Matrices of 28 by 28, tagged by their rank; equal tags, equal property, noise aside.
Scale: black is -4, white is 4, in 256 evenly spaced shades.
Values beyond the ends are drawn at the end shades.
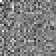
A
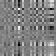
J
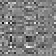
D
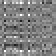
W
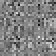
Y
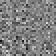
A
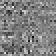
A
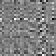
D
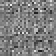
A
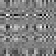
W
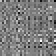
D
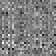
Y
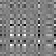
J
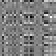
W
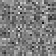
A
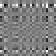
J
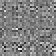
Y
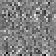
A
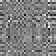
D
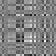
J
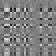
J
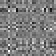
D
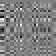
W
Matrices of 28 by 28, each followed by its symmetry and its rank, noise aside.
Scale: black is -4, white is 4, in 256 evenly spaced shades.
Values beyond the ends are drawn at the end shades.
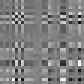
symmetric, rank one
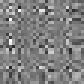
symmetric, rank three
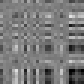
symmetric, rank one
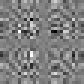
antisymmetric, rank two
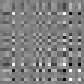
symmetric, rank one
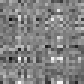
no symmetry, rank three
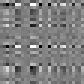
no symmetry, rank one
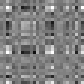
symmetric, rank one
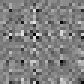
symmetric, rank two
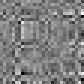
no symmetry, rank three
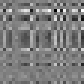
no symmetry, rank one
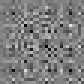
symmetric, rank three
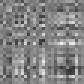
symmetric, rank two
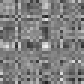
symmetric, rank two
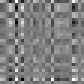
no symmetry, rank one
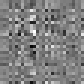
no symmetry, rank two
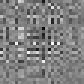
no symmetry, rank three
